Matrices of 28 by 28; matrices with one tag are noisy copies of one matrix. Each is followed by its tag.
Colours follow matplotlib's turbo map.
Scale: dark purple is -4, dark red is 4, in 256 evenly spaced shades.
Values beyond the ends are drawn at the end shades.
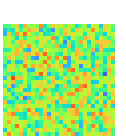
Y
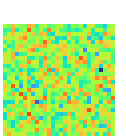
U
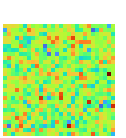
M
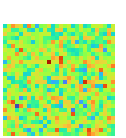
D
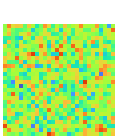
D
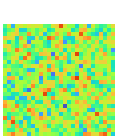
Y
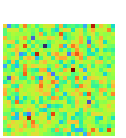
Y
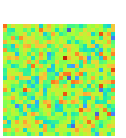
U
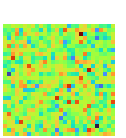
Y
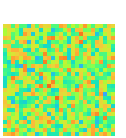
Y
